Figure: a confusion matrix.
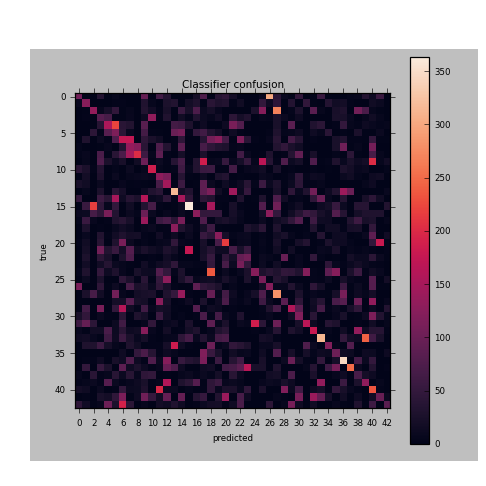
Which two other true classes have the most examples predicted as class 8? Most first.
7, 35
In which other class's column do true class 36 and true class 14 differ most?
9
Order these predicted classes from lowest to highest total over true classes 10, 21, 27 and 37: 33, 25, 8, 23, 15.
33, 8, 25, 15, 23
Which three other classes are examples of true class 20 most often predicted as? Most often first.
41, 6, 19
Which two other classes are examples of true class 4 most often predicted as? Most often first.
5, 21
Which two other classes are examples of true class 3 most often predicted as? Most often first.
10, 4
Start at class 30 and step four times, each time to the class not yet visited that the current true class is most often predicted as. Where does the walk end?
17
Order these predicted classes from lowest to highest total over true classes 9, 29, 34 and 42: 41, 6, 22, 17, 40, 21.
41, 21, 22, 17, 40, 6
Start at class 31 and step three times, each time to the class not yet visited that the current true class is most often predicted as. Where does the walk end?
13
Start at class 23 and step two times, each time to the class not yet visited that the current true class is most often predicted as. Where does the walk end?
28
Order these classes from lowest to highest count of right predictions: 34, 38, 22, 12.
38, 22, 34, 12
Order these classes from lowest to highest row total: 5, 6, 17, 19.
19, 5, 17, 6
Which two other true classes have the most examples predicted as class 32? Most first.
41, 13
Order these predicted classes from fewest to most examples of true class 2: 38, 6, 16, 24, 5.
6, 24, 5, 16, 38
